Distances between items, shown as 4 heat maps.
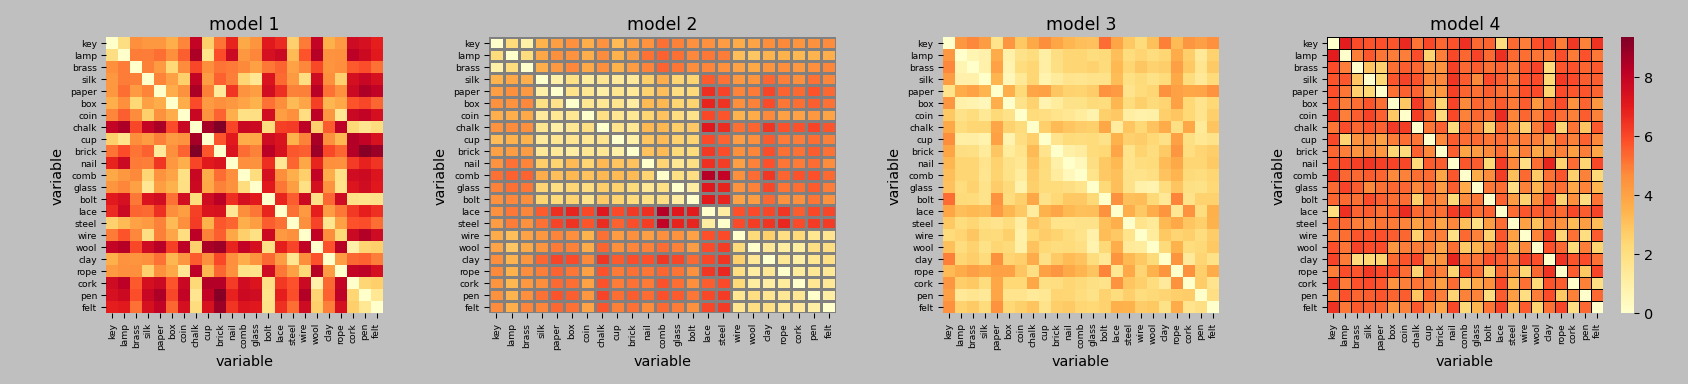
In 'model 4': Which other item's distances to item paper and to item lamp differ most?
silk
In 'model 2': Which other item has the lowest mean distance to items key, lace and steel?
brass
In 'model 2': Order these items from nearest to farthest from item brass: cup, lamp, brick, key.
key, lamp, cup, brick
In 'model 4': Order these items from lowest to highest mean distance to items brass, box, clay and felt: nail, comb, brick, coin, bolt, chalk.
brick, comb, coin, bolt, chalk, nail
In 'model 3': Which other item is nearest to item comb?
nail
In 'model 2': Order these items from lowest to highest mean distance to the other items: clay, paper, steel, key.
paper, key, clay, steel
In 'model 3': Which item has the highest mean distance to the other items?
key
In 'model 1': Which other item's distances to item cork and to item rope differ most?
wool
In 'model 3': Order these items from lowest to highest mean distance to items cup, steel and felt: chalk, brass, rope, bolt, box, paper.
box, brass, bolt, chalk, paper, rope
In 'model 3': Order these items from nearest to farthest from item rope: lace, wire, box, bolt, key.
lace, wire, key, box, bolt
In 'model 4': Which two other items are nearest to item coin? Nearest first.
brick, box
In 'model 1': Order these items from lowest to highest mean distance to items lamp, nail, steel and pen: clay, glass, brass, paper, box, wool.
clay, box, brass, glass, wool, paper
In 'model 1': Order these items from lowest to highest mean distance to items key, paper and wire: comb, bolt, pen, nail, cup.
comb, cup, nail, bolt, pen
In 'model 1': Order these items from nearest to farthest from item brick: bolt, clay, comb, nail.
comb, clay, nail, bolt
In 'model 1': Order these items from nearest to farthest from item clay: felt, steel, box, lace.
steel, box, lace, felt
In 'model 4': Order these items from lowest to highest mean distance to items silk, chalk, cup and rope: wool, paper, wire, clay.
wire, paper, clay, wool
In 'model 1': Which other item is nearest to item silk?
glass
